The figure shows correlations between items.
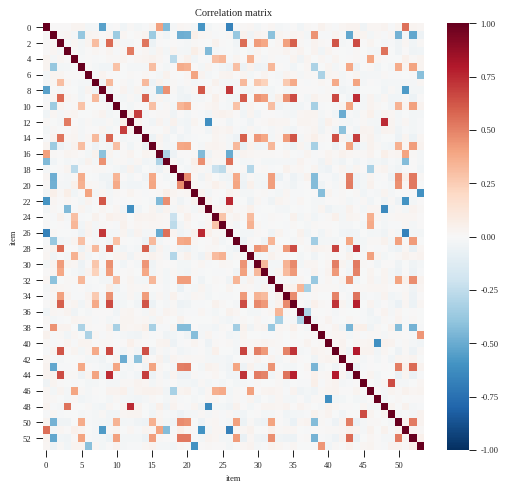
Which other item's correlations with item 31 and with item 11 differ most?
13
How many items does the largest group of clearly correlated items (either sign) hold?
12
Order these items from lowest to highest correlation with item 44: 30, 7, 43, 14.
43, 7, 30, 14
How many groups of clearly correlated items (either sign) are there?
10
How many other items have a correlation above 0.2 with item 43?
9
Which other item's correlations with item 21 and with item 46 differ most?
53
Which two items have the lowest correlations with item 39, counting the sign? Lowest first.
21, 6
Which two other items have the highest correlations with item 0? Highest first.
51, 16
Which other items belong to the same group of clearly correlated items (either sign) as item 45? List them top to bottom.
49
